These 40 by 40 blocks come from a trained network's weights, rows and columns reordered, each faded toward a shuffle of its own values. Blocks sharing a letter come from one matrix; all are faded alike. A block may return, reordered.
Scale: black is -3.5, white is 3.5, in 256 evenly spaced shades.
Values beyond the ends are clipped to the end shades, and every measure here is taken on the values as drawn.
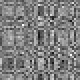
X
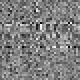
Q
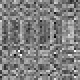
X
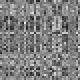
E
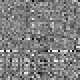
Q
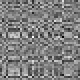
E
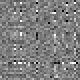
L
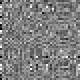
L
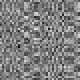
X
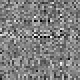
Q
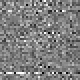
Q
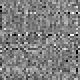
Q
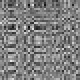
E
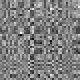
X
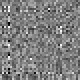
L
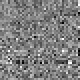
Q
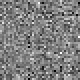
Q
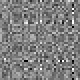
L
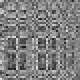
E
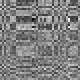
E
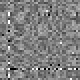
L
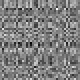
E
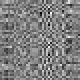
X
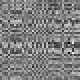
E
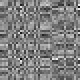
E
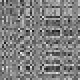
E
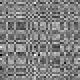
E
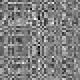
X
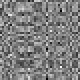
X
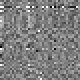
L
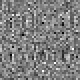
Q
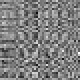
X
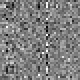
E
